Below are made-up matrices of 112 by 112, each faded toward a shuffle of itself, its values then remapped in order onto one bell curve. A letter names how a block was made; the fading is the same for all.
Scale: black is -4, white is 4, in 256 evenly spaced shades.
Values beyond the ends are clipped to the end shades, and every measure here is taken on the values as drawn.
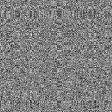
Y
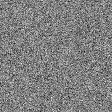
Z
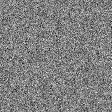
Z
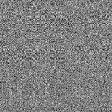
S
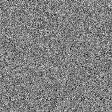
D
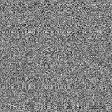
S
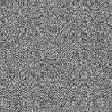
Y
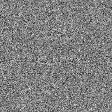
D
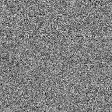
D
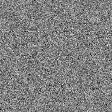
D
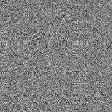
S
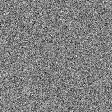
Z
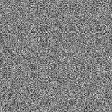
Y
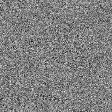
D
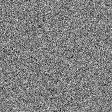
Z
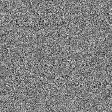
D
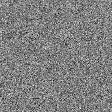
D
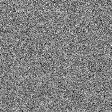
D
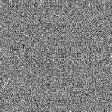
S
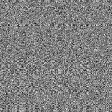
S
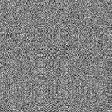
Y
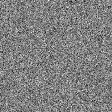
Z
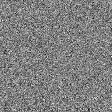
D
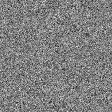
Z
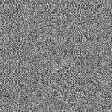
Y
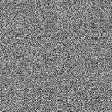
S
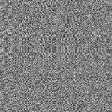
Y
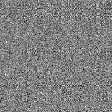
S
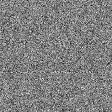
D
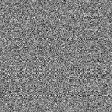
S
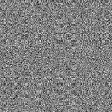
Y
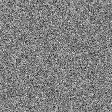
Z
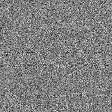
D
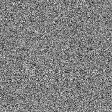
D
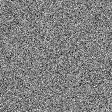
Z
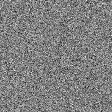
Z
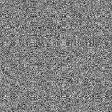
S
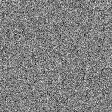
Z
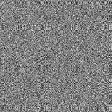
Y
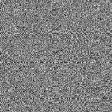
S
